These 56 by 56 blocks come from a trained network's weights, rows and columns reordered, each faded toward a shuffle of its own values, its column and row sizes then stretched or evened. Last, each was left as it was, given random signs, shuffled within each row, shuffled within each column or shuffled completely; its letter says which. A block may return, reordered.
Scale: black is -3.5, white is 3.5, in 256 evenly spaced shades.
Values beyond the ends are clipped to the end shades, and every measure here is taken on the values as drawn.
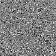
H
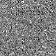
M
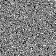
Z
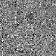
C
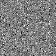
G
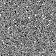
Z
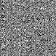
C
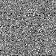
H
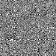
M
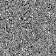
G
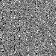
G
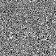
M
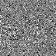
M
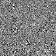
M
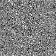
G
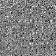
M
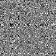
C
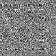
C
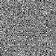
C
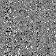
M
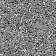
Z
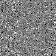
G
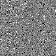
G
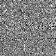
M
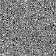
G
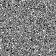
Z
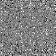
M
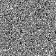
G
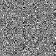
C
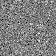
Z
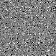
H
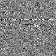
M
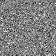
H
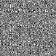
C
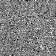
H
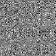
C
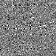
M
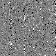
G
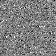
H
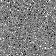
Z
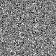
G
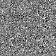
M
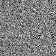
M
